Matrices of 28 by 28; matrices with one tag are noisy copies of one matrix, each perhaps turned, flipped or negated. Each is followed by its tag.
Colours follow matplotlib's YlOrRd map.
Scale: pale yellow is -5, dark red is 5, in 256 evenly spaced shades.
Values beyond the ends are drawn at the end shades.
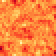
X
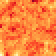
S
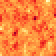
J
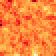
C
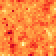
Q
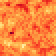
Q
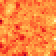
C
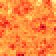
S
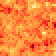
Q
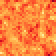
X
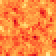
J
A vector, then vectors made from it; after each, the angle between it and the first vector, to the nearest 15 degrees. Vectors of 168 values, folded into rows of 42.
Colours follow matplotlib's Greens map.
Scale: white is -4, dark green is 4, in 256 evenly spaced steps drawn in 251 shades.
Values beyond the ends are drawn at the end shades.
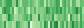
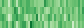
135 degrees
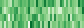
135 degrees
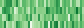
15 degrees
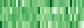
105 degrees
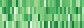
15 degrees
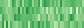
120 degrees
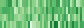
30 degrees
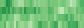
75 degrees
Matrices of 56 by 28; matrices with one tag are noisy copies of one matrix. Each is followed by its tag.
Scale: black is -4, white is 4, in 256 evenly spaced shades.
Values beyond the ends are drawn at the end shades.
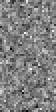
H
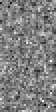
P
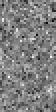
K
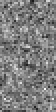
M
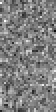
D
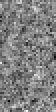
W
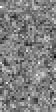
W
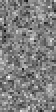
K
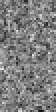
K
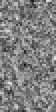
M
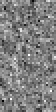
M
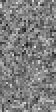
W
